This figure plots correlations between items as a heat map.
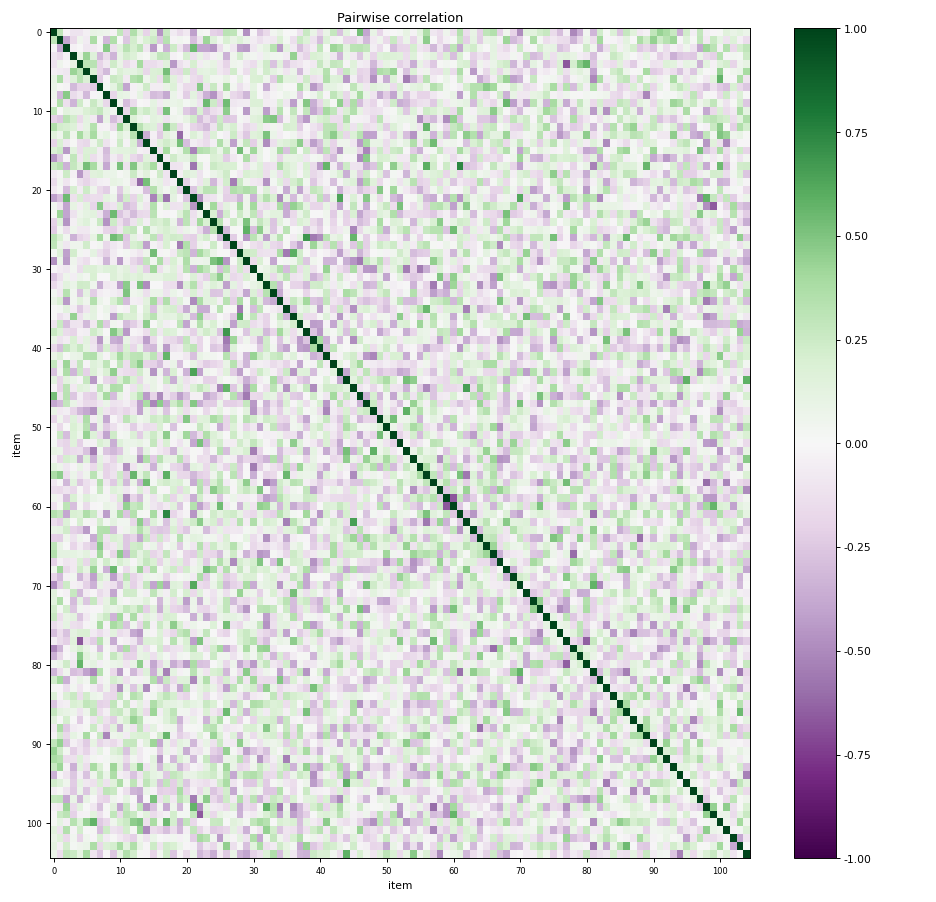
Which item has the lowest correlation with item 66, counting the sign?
78
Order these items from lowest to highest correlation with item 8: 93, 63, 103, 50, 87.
50, 87, 93, 103, 63
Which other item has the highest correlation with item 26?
38
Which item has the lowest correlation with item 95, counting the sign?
83
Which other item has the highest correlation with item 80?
4
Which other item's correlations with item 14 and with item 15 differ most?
47
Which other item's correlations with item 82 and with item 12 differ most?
87
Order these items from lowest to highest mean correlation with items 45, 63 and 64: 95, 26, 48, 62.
48, 95, 26, 62
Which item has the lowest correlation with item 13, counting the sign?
19
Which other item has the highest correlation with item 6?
100
